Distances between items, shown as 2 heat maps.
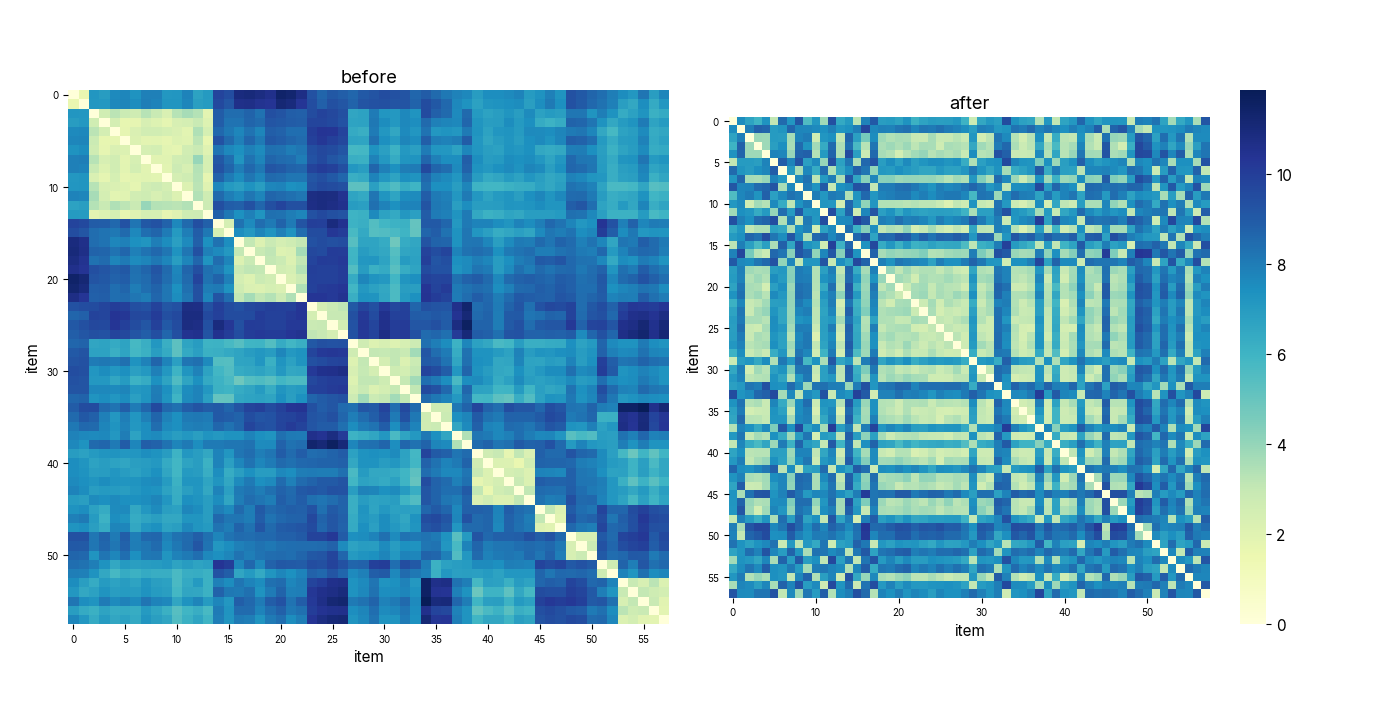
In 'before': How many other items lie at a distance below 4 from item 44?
5
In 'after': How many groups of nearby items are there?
5
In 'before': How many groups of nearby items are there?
13
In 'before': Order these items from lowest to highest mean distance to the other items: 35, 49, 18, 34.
18, 49, 35, 34
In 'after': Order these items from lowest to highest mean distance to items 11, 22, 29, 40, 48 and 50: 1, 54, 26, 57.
26, 1, 54, 57
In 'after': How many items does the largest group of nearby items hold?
31
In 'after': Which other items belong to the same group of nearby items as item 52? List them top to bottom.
9, 14, 32, 54
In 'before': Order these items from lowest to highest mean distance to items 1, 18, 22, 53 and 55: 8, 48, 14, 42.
42, 8, 14, 48
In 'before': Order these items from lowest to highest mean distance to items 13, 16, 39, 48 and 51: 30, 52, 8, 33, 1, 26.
52, 8, 33, 30, 1, 26
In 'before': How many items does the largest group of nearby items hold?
12
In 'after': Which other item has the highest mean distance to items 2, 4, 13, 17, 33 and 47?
49
